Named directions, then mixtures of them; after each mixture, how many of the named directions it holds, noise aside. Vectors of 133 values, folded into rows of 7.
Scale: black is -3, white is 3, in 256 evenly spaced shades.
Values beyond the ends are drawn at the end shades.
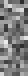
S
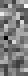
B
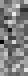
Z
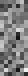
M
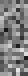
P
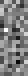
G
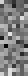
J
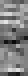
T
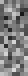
two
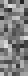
one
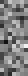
two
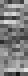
two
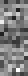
two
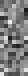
four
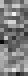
two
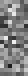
two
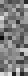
two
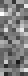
three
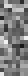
one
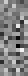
three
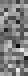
one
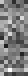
four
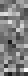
four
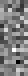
three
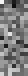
one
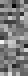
three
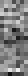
two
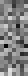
one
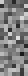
one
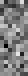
four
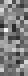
one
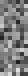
two
